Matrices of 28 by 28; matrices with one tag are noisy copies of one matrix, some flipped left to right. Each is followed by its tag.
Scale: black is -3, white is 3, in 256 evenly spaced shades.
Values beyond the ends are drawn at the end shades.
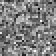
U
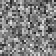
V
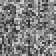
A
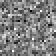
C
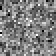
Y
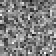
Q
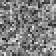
Q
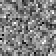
Q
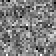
Y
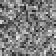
Q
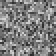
U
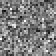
V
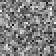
U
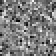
C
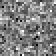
U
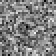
U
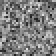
C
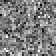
V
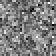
Q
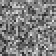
U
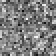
Q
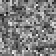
Y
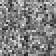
A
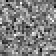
U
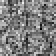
A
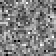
C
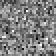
V
